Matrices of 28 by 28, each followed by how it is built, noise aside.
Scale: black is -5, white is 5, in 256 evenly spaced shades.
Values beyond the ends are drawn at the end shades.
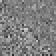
lower triangular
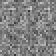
repeating columns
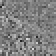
lower triangular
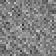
Toeplitz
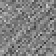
Hankel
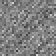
Hankel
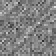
Hankel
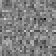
low rank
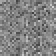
repeating rows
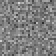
repeating rows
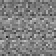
repeating columns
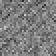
Hankel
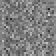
repeating rows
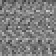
repeating columns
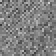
Hankel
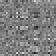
low rank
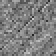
Hankel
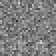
repeating columns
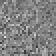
lower triangular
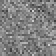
Toeplitz
